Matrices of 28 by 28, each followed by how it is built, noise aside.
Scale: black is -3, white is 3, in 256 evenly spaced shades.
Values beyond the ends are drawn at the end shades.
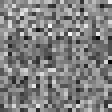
blocks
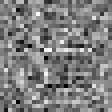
low rank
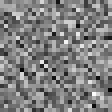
Toeplitz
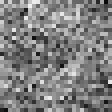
smooth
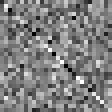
diagonal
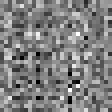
low rank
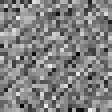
Hankel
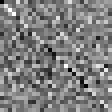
diagonal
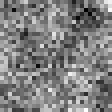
smooth
